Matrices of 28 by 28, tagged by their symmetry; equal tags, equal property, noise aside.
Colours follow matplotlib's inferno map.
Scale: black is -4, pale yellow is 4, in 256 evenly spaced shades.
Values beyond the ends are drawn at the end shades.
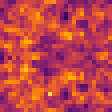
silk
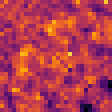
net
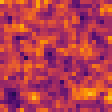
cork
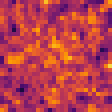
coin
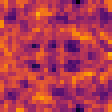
silk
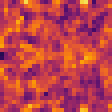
silk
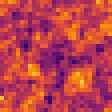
net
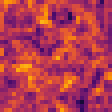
cork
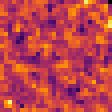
coin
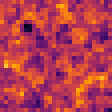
net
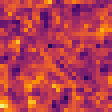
cork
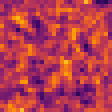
cork
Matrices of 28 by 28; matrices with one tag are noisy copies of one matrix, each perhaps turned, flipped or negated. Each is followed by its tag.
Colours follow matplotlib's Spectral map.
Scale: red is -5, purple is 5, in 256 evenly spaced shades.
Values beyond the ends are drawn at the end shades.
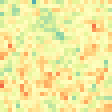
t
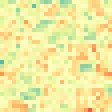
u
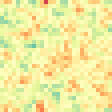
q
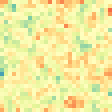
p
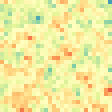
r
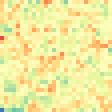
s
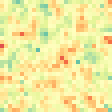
q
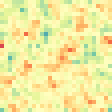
q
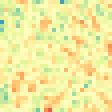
u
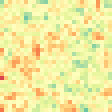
t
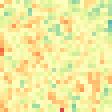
u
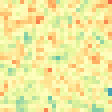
r
